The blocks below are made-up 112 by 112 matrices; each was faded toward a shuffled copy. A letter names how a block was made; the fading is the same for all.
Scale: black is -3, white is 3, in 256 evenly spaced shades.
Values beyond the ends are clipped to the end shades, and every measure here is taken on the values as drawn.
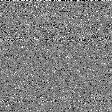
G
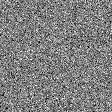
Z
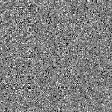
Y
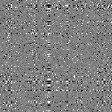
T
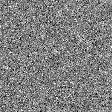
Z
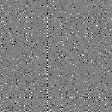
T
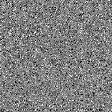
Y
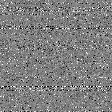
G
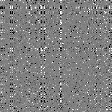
T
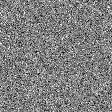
Z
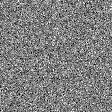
Z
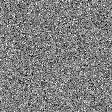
Z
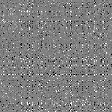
T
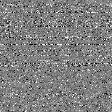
G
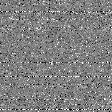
G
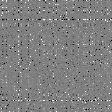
T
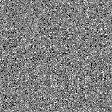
Y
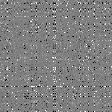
T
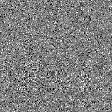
Y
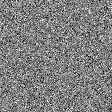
Z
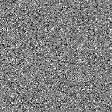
Y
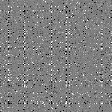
T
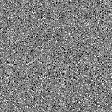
Y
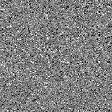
Y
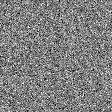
Z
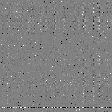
T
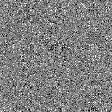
Y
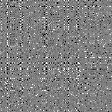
T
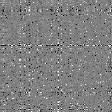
T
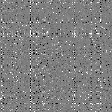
T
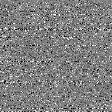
G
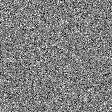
Z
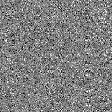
Y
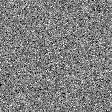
Z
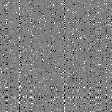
T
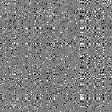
T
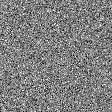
Z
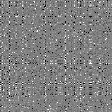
T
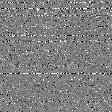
G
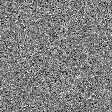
Z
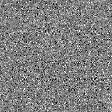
Y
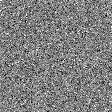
Z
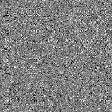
Y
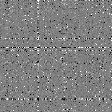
T
